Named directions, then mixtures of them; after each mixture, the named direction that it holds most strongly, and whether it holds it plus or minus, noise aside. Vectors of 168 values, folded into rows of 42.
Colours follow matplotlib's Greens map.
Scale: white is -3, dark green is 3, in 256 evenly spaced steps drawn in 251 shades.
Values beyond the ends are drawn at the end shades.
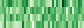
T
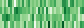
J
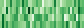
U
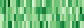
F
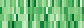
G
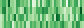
F, plus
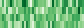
T, plus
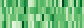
T, plus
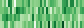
J, plus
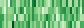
F, minus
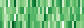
G, plus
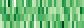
J, plus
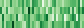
U, plus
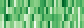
J, plus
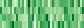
G, plus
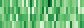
G, minus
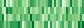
T, minus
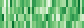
F, minus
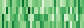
U, plus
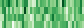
T, plus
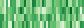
F, minus
